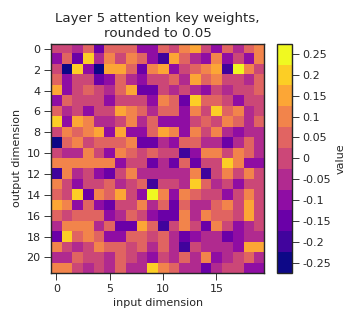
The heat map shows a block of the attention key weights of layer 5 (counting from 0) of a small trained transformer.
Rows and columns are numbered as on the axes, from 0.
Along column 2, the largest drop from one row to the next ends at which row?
15
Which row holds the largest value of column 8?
17
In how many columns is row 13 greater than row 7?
9
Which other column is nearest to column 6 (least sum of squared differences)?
10
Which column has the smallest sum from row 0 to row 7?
4
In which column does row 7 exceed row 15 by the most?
2
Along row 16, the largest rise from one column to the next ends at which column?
12
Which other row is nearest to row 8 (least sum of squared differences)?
5
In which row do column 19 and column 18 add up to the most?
19
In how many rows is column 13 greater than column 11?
13
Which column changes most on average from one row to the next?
0
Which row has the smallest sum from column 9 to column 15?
11
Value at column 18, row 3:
-0.05
